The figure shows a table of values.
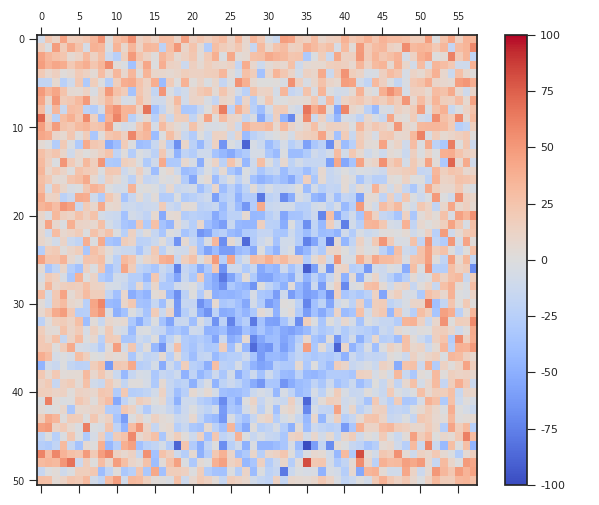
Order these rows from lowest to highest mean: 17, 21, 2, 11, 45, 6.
21, 17, 45, 11, 6, 2
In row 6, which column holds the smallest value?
12
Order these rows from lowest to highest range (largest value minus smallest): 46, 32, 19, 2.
2, 19, 32, 46
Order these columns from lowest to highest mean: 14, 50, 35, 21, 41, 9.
35, 21, 41, 14, 9, 50
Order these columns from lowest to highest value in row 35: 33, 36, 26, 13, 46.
33, 36, 13, 26, 46
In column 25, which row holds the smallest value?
32
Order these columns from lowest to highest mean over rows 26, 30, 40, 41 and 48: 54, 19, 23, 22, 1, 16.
22, 19, 16, 23, 1, 54
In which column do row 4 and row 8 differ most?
39
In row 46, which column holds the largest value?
51
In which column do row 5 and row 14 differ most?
40
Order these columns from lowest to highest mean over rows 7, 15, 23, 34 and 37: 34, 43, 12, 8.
34, 43, 12, 8
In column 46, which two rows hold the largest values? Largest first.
6, 9
